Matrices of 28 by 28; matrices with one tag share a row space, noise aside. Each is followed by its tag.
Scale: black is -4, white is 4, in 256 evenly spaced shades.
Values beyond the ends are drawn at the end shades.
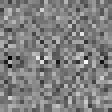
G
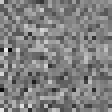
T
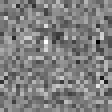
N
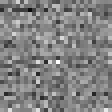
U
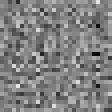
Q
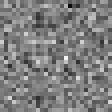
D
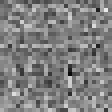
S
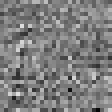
Q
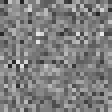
N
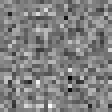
D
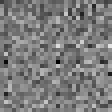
G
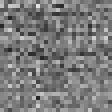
U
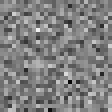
D
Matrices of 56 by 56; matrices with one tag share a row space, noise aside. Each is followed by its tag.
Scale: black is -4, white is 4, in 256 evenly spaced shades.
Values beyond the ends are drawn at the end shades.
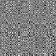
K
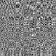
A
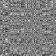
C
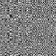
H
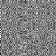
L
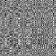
H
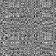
C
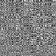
A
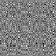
K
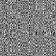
K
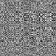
A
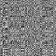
C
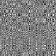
K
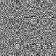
A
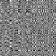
H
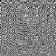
L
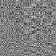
A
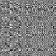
H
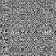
C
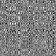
K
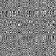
K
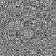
A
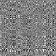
K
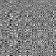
H
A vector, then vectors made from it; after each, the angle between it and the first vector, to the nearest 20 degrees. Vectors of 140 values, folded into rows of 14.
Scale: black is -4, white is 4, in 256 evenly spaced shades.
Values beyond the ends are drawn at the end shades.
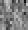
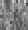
160 degrees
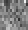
140 degrees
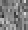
120 degrees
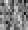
40 degrees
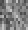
40 degrees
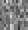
80 degrees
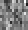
160 degrees
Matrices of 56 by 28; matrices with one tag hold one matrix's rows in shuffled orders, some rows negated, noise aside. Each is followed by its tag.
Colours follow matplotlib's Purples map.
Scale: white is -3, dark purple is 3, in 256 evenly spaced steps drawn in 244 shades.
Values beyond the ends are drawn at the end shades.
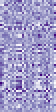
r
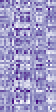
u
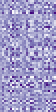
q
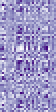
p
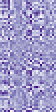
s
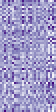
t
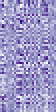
p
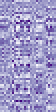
u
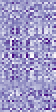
q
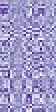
s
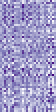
t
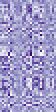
s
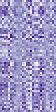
s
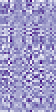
s
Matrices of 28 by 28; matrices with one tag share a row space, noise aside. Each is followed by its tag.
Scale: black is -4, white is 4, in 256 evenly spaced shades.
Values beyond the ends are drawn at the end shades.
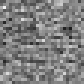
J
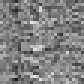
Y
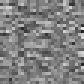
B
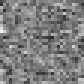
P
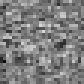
J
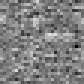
Y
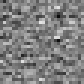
J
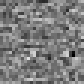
B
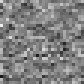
P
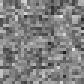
P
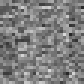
B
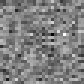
P
